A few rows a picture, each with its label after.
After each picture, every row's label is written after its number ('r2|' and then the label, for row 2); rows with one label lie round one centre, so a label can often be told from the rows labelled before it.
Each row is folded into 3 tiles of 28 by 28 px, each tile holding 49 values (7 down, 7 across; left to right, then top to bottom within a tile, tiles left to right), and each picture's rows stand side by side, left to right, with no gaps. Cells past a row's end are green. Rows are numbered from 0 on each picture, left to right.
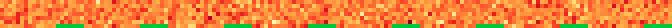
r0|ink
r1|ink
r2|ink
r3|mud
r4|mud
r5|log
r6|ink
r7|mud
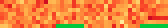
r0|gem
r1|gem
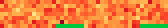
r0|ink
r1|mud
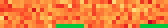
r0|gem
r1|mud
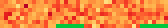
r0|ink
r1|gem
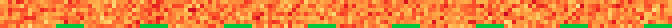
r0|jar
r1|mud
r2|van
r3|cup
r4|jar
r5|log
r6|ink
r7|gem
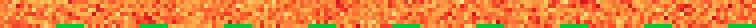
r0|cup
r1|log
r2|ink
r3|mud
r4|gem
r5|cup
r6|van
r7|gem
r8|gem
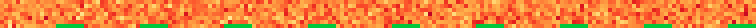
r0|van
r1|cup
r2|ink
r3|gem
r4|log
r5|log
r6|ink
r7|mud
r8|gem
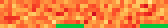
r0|ink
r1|log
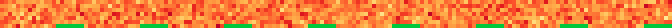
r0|ink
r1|cup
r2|gem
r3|jar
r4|jar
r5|log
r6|gem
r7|van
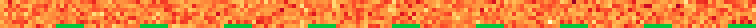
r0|jar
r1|van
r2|ink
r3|ink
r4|jar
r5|log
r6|jar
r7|gem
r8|ink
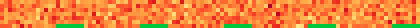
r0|gem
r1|jar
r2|mud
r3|cup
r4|mud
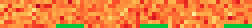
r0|jar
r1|gem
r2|jar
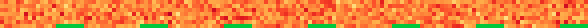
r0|cup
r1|ink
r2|gem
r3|mud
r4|log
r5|cup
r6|log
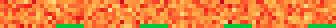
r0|gem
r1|log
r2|ink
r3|jar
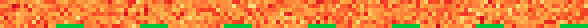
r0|van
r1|cup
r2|mud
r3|jar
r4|log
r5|jar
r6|mud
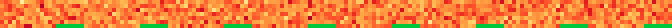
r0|gem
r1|van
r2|log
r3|gem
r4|gem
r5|jar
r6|gem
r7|gem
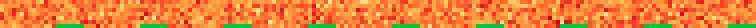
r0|cup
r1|van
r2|gem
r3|log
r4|van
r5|van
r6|mud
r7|van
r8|jar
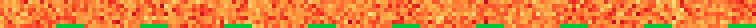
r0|mud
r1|ink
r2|mud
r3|log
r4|log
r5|mud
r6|log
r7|ink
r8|jar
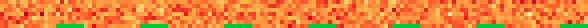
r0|cup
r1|jar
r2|gem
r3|jar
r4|cup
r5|van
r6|jar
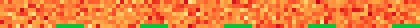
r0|van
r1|log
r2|van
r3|mud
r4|jar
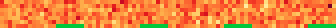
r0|mud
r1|log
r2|jar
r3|ink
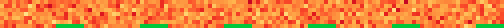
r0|jar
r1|ink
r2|van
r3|log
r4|jar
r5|cup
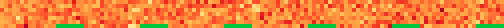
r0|mud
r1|cup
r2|log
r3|log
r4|mud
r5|ink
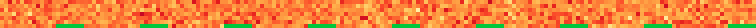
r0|jar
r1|mud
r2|jar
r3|ink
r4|jar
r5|van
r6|mud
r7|ink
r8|mud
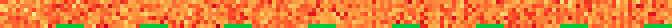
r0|log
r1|gem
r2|log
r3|van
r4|log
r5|van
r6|cup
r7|mud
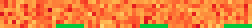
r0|log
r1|log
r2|ink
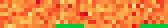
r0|ink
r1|ink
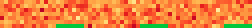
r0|van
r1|mud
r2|cup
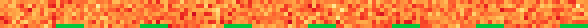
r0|cup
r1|mud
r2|cup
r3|ink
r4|log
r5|van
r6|van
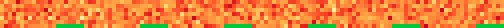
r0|mud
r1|mud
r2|jar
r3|log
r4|gem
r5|gem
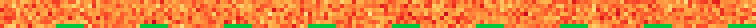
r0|ink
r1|ink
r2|ink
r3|van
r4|log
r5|ink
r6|jar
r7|log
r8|ink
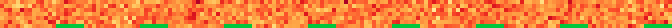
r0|mud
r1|gem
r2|ink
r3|jar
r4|jar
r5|mud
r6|van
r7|van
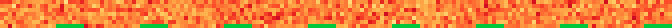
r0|cup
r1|van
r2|log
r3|cup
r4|ink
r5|mud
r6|jar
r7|van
